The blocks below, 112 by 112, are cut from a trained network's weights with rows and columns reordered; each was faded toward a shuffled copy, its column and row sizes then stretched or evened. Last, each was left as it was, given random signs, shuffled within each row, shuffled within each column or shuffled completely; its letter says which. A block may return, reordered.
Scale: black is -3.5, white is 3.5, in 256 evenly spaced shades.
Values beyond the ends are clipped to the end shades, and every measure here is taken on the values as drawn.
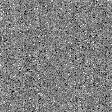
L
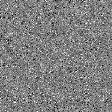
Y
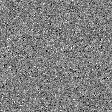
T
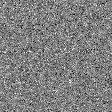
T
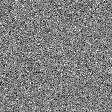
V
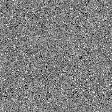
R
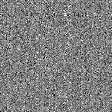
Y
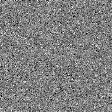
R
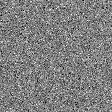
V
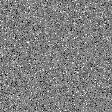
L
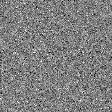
R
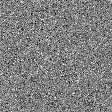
V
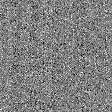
L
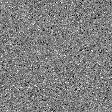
T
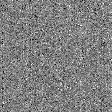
L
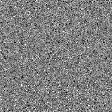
Y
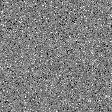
V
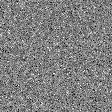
V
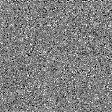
Y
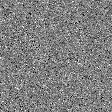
V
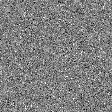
L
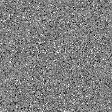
R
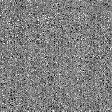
Y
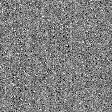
L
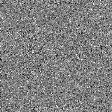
R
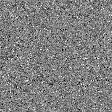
T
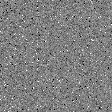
L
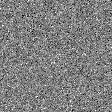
V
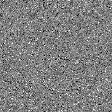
Y
